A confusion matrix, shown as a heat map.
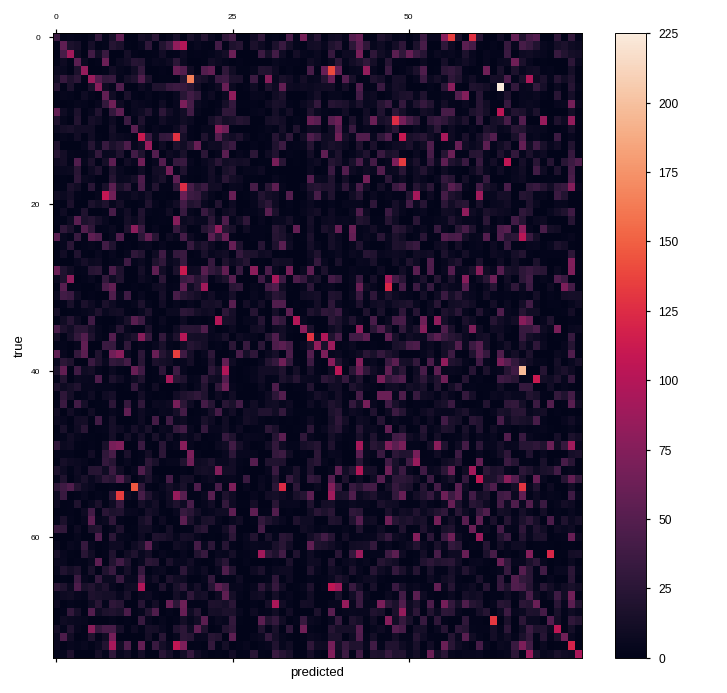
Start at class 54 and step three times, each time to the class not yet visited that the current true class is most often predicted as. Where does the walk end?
66
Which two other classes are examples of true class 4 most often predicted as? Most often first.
39, 44
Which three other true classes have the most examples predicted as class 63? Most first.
6, 9, 39
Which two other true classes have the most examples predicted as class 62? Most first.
70, 29
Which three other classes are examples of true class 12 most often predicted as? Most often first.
17, 49, 55
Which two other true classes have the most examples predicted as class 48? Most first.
10, 15
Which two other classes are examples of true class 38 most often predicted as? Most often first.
17, 9
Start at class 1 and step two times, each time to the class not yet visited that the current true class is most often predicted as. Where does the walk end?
73
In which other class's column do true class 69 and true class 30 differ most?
47
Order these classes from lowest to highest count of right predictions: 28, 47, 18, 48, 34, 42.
42, 48, 47, 28, 34, 18
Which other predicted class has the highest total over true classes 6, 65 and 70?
63
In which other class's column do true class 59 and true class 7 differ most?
58
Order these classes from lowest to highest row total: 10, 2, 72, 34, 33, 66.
33, 72, 2, 34, 66, 10
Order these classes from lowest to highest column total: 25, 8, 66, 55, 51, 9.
9, 51, 25, 55, 8, 66
